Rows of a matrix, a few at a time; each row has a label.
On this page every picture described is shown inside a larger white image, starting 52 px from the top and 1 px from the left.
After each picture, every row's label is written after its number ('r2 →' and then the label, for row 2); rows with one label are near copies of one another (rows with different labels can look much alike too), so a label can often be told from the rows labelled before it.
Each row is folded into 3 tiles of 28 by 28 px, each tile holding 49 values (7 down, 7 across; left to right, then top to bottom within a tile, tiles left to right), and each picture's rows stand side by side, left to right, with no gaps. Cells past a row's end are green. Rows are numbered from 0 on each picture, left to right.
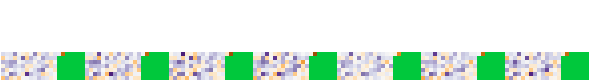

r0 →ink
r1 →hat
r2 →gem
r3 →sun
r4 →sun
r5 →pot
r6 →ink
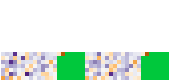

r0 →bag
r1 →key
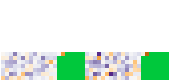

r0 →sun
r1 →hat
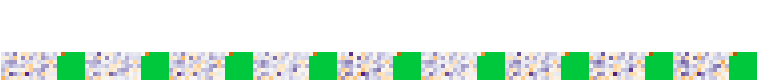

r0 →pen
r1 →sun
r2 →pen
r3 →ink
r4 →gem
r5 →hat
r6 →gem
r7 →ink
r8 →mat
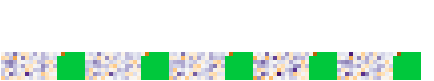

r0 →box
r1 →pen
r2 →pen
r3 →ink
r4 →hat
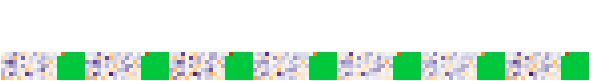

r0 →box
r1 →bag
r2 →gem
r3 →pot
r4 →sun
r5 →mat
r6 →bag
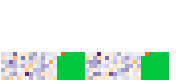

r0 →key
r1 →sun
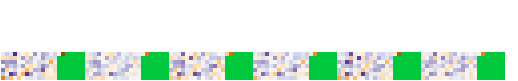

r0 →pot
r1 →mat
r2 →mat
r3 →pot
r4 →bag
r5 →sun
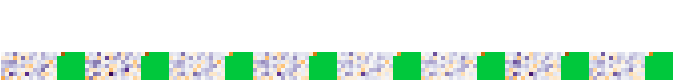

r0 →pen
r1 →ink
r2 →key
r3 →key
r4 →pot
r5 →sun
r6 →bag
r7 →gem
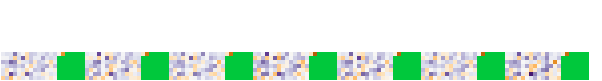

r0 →bag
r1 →gem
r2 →mat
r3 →mat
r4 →gem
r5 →pen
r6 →key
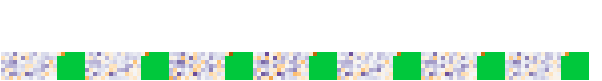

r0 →mat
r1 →pot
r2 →bag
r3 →gem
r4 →pot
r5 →hat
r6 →gem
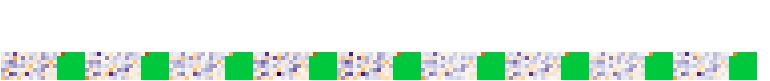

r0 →pen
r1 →pot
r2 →key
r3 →ink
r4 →gem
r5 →pot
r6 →ink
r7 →gem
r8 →pot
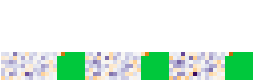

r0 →hat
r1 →mat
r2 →ink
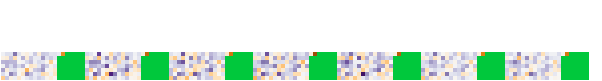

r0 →pot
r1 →hat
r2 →gem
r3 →pen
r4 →box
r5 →pen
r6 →hat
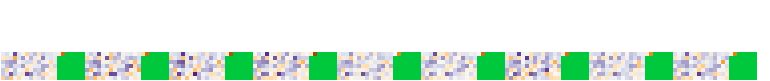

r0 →hat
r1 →mat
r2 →bag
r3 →sun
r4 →pen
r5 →sun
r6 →gem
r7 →mat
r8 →key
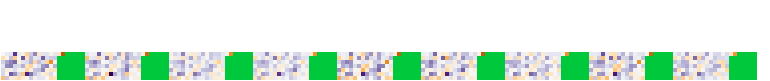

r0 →sun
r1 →ink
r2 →pot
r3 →ink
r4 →key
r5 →ink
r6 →hat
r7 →key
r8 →mat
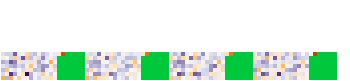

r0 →bag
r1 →mat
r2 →mat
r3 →pen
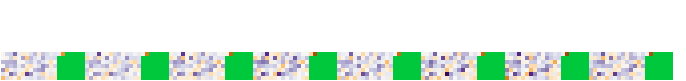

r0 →pot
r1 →sun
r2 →sun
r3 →sun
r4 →hat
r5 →ink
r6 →pot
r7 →pen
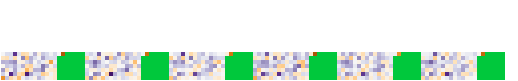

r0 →pot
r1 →ink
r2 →sun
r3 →pen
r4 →box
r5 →hat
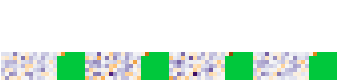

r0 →gem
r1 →key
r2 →ink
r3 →sun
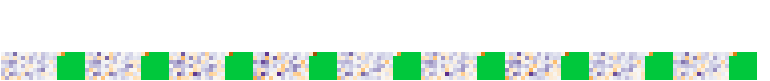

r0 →gem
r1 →mat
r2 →hat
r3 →bag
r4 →pot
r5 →box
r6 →pot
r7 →pot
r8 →bag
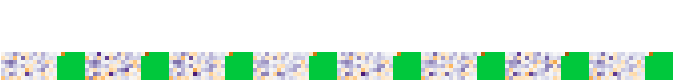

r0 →box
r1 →ink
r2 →box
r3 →mat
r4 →box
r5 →pen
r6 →sun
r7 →bag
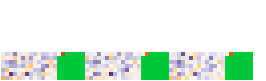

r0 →pen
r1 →ink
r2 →bag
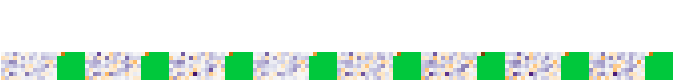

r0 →pen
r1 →sun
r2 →ink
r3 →sun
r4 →pen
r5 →pen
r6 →bag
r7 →key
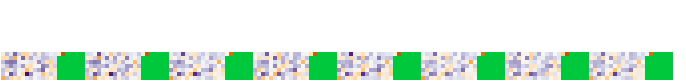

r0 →box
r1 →hat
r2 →pot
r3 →gem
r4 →pot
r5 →pot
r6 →mat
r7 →pot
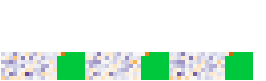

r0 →hat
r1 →sun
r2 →bag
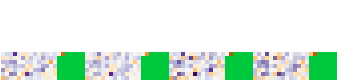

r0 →pot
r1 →key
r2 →ink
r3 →mat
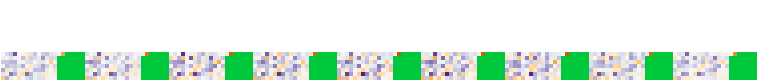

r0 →pot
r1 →hat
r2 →sun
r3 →hat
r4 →hat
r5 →hat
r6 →key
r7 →pen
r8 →sun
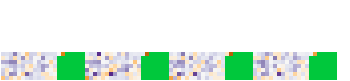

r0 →bag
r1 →pot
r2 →bag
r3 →box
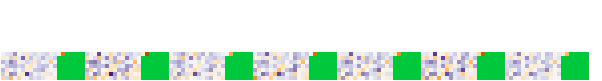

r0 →bag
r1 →hat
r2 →box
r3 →pot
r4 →gem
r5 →gem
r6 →gem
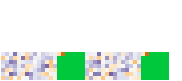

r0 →mat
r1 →gem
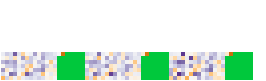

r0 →pot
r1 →hat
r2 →gem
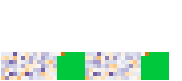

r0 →gem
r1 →pen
